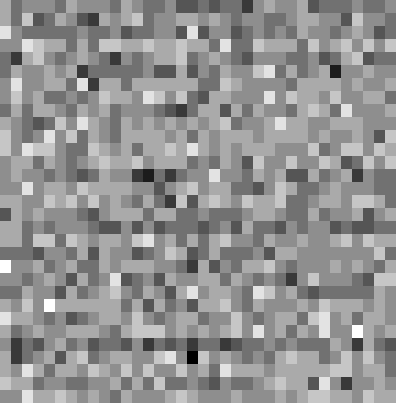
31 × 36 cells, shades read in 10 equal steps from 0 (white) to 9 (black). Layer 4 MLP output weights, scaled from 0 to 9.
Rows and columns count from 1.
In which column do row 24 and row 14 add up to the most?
14
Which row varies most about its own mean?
28
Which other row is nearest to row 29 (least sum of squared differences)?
31
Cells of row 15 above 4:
8
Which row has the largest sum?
27
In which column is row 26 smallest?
33
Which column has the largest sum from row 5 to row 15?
23
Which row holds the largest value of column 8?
6
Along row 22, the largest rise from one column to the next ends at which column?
12
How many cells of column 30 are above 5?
1
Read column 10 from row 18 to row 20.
6 3 3
